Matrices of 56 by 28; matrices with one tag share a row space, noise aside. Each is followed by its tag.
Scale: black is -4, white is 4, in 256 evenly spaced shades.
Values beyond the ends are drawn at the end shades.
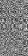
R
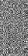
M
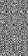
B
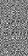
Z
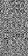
Z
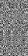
M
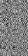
B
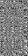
R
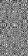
B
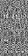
Z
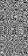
R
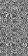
B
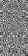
M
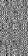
B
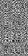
Z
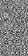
Z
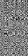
Z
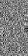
M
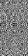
B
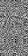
R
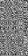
R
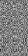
B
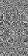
M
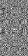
B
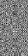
B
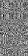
M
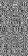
B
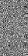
M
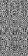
B
